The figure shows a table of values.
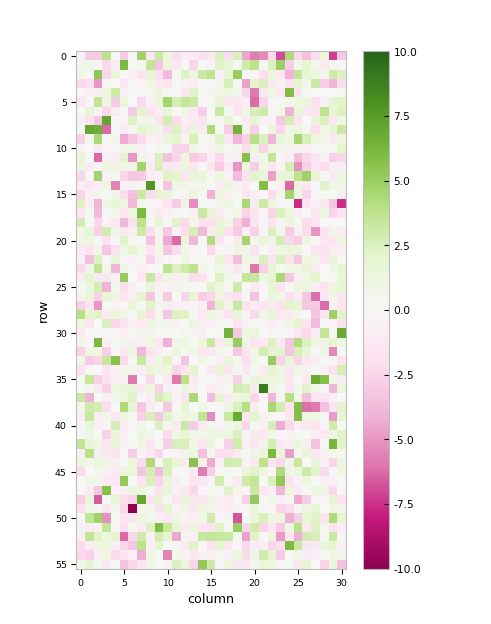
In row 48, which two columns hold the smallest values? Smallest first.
2, 25
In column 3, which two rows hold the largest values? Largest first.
7, 47
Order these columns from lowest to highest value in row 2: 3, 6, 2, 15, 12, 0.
3, 6, 0, 12, 15, 2
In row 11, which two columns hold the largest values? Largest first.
19, 22
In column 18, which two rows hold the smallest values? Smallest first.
50, 12
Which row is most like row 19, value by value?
26
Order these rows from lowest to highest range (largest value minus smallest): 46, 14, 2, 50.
46, 2, 50, 14
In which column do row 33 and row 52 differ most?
1
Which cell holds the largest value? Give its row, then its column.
36, 21
